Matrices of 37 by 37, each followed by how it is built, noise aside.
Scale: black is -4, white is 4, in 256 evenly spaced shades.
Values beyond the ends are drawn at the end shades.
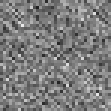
Toeplitz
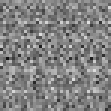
repeating columns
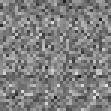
repeating columns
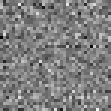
uneven rows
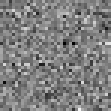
uneven rows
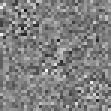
block diagonal
